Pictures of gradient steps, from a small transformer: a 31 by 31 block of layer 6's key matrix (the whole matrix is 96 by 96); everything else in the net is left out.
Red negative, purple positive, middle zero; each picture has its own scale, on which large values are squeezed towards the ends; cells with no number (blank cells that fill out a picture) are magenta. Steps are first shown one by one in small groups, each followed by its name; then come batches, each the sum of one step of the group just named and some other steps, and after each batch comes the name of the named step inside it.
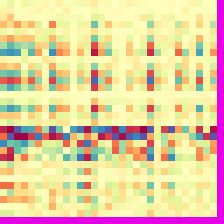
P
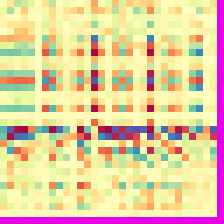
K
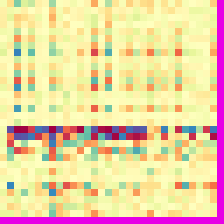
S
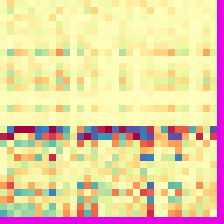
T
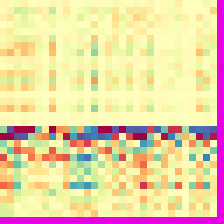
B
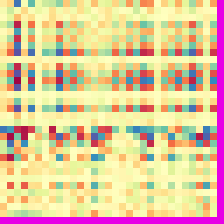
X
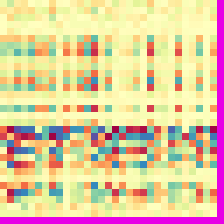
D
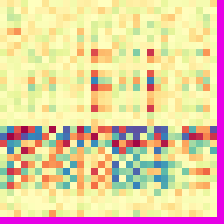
K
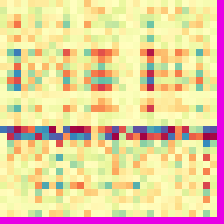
K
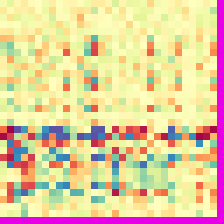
D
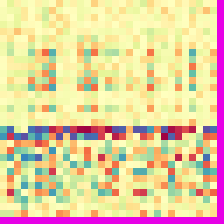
D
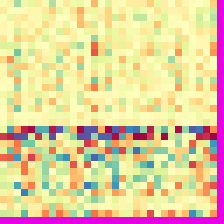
S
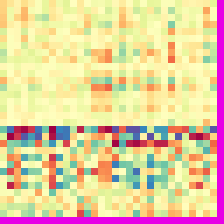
T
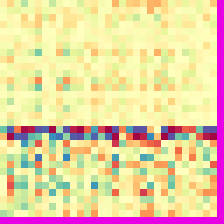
T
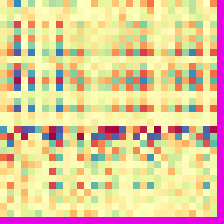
X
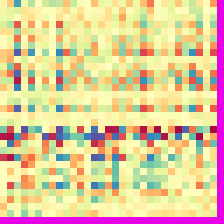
X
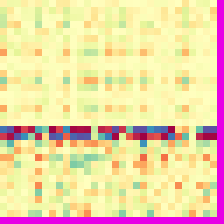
B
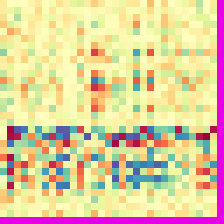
P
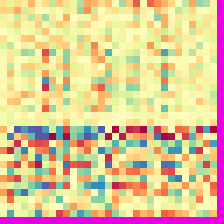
D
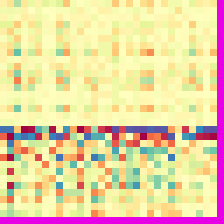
X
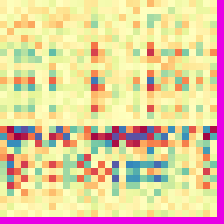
P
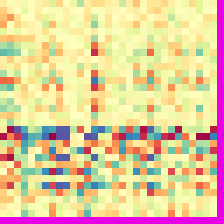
P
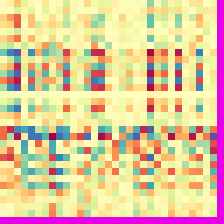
P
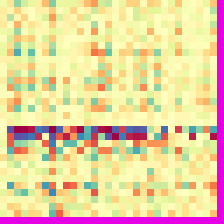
S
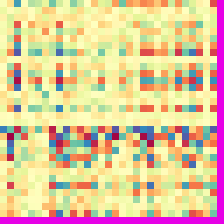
X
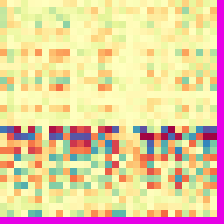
B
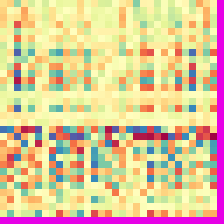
X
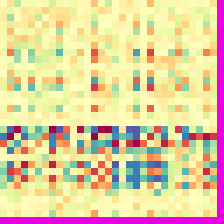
S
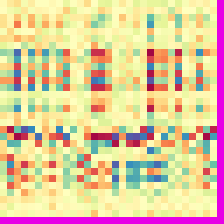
P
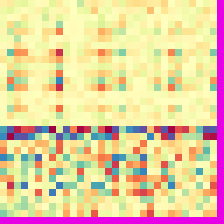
T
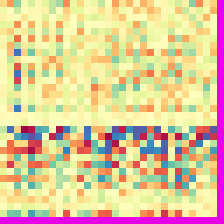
X
